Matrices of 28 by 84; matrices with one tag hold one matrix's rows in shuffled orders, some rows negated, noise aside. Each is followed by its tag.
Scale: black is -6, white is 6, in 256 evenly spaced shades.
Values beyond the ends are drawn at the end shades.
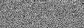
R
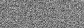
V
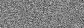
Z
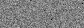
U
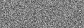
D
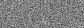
Z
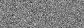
V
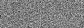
Z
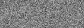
D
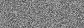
U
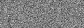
Z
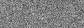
R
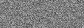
R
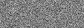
U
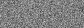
Z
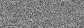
V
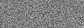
Z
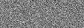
U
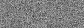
R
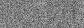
R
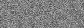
Z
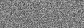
R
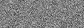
U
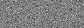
U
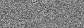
D
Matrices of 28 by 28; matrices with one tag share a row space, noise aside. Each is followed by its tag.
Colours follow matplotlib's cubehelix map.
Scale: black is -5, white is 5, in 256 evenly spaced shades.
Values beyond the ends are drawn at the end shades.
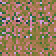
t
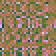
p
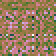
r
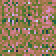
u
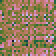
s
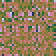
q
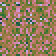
t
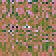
u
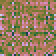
s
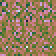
t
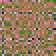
q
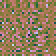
p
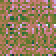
r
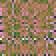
s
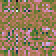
u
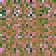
t
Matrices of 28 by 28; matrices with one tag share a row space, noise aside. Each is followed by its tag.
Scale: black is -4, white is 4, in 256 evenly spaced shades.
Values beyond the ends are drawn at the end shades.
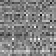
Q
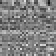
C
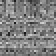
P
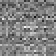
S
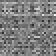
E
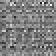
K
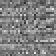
C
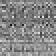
K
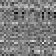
E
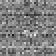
S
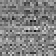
S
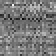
Q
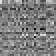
C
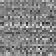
Q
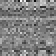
C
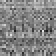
K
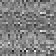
C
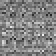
K
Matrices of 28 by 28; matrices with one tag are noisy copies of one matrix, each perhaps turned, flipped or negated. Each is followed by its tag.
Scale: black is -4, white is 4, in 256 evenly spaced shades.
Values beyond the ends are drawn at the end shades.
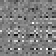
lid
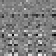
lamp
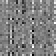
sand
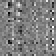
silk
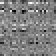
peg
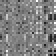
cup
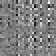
lid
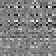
lid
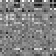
cup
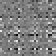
lid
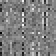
sand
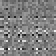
lid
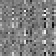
peg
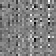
lid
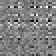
lid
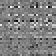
lid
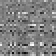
peg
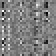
silk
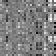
cup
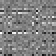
sand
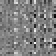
lamp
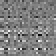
lid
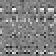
silk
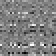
peg
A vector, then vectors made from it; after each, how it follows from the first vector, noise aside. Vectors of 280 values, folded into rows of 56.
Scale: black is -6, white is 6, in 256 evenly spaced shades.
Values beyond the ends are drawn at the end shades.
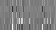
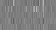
reversed, shrunk.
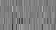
negated, shrunk.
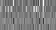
reversed.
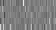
wrapped around, partly zeroed.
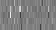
wrapped around, partly zeroed.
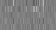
reversed, shrunk.
